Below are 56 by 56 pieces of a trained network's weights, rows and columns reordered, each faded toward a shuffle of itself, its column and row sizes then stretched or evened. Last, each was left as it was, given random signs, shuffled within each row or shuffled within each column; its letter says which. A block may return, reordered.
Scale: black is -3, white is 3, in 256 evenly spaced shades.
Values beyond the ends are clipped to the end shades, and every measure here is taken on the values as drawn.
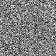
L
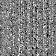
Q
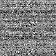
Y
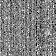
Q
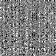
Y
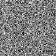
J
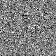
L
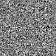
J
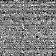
Y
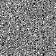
Q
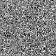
J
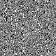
Q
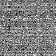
Y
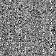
Q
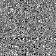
J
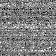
L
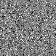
L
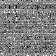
Y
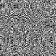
Y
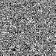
J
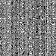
Y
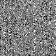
Q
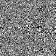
J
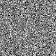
J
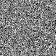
Q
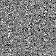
Q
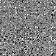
J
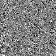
Q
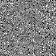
Q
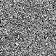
Q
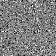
L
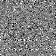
L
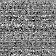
Y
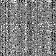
Y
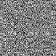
Y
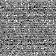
Y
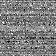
L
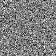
Q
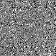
J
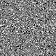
L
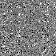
J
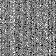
Q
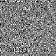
Y
